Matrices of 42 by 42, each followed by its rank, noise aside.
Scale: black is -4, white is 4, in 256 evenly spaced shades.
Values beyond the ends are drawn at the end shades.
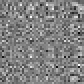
four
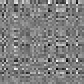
two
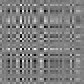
one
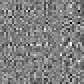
six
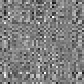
four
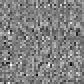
six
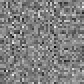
six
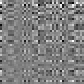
two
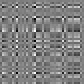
one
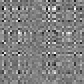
two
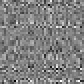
four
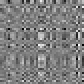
two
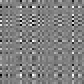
one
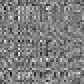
four
